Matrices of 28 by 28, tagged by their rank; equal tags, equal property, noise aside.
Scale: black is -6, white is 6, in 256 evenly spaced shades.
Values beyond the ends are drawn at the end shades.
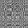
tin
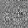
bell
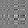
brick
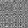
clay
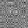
clay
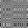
brick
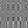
brick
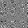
bell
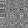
clay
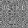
bell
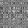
clay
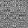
bell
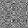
clay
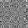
clay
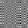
brick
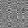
tin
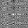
bell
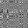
tin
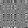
brick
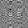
tin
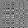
brick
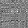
clay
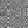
clay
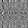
tin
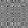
tin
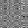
tin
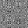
bell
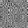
bell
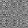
clay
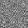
bell
